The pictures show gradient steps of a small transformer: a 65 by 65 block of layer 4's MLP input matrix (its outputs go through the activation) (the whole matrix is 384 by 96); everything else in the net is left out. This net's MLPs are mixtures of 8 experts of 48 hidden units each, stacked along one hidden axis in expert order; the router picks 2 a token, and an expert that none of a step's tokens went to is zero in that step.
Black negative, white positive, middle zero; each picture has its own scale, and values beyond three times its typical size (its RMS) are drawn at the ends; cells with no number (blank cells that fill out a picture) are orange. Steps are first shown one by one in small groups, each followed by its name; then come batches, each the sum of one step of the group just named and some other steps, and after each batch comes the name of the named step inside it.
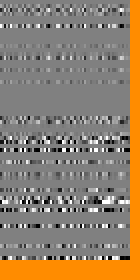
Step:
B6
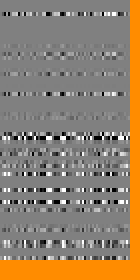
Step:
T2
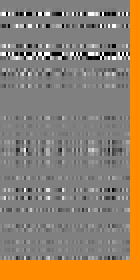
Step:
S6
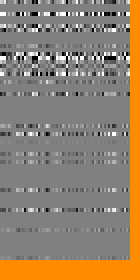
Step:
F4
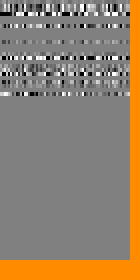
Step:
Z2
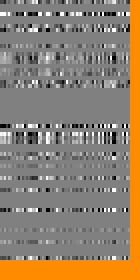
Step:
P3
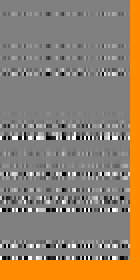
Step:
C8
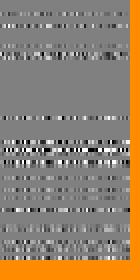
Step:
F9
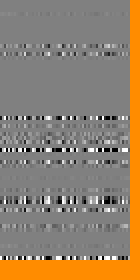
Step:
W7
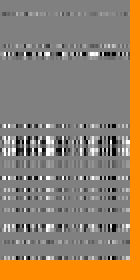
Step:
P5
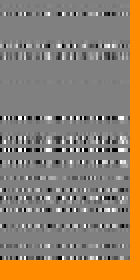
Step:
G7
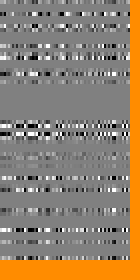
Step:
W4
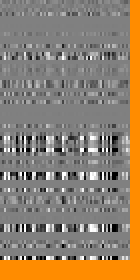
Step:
P5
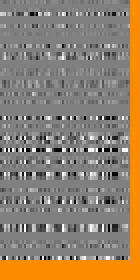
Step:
W7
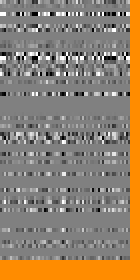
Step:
F4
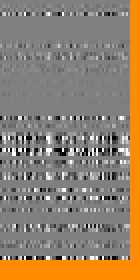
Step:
G7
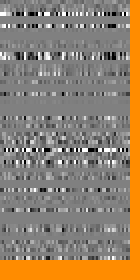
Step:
F9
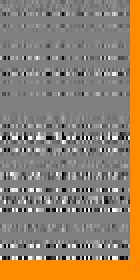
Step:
C8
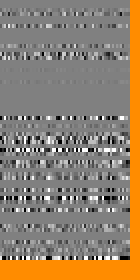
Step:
F9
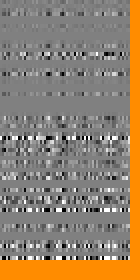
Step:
C8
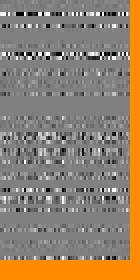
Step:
S6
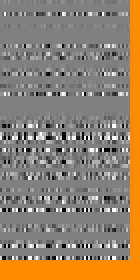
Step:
C8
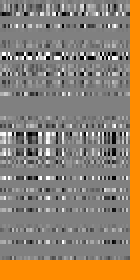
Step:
Z2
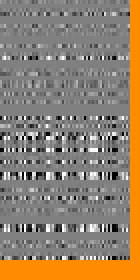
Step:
W4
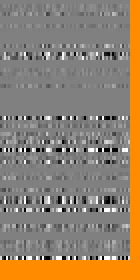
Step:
W7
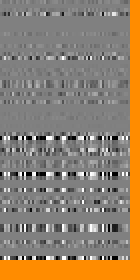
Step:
T2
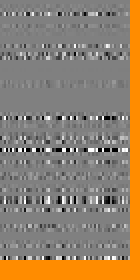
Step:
W7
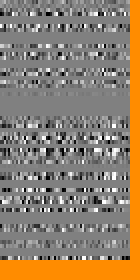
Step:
B6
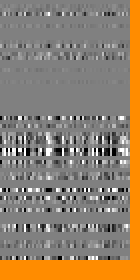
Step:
G7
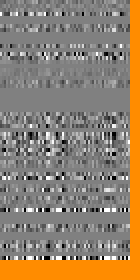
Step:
P3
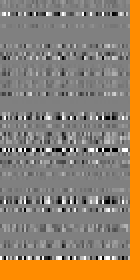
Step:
W7
